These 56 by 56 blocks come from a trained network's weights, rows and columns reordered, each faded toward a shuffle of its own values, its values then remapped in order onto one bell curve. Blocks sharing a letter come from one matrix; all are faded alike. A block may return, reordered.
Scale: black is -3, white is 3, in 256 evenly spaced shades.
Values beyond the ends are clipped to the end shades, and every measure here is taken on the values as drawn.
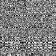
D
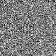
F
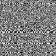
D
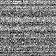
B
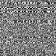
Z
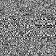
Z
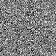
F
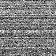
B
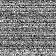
B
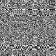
D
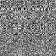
Z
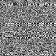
D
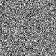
F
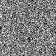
F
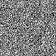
F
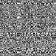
Z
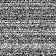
B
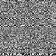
Z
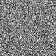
F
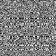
D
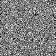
F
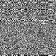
D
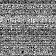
B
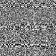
D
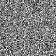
F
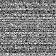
B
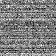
B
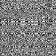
D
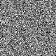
F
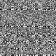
Z
